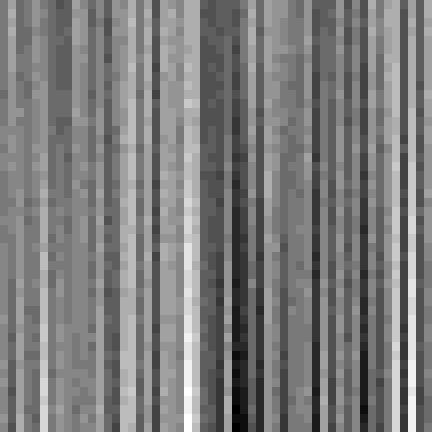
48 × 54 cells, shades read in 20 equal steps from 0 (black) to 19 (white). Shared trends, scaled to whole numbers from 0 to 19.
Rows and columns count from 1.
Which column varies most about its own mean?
31
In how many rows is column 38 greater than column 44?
47
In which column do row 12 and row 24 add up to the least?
30
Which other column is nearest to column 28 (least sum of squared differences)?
51
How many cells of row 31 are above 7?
38
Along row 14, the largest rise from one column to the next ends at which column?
52
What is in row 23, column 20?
6
